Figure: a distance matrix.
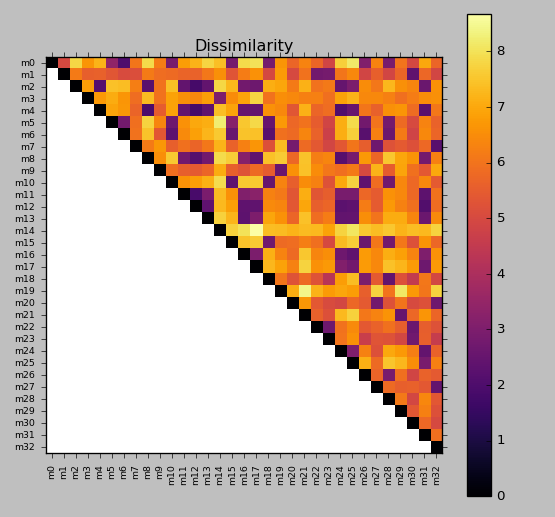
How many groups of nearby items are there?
7
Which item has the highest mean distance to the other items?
m14
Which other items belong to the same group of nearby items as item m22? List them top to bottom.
m1, m23, m30
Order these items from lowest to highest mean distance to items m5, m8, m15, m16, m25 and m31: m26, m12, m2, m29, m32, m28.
m12, m2, m26, m28, m32, m29
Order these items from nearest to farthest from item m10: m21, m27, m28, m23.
m28, m23, m27, m21
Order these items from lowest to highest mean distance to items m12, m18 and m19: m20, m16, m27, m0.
m16, m0, m20, m27
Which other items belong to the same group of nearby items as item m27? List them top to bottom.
m7, m20, m32
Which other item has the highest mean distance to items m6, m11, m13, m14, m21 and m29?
m19
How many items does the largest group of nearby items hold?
11
